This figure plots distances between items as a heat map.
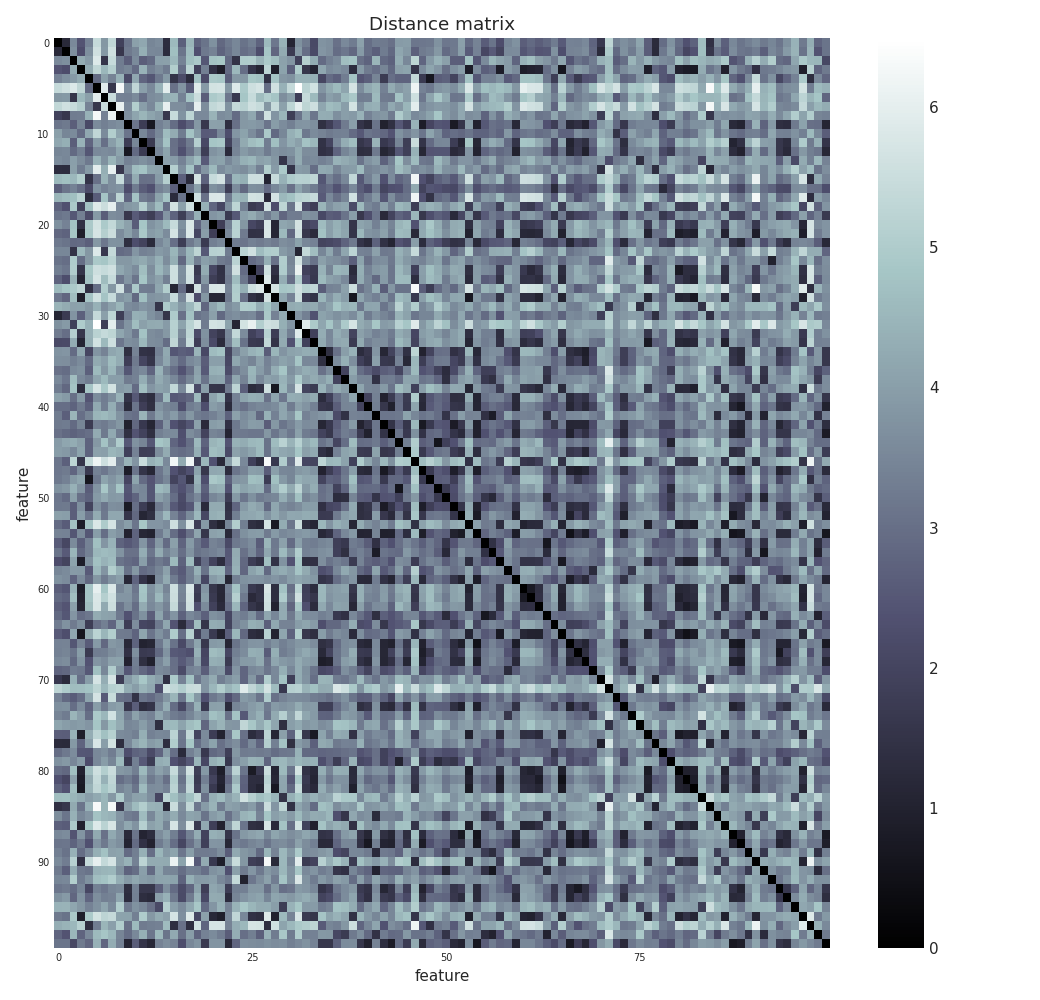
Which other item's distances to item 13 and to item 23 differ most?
31
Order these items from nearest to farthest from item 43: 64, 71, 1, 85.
64, 1, 85, 71
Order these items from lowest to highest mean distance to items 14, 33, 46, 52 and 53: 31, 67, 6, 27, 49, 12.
12, 67, 49, 6, 31, 27
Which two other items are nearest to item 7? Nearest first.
5, 64
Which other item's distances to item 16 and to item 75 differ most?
71
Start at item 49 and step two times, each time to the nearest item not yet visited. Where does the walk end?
79
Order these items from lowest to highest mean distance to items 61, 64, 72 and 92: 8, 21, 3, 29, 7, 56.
3, 21, 56, 8, 29, 7
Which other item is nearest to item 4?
48
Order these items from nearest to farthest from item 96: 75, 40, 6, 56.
56, 40, 75, 6
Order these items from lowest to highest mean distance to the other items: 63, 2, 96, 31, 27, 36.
63, 36, 96, 2, 27, 31
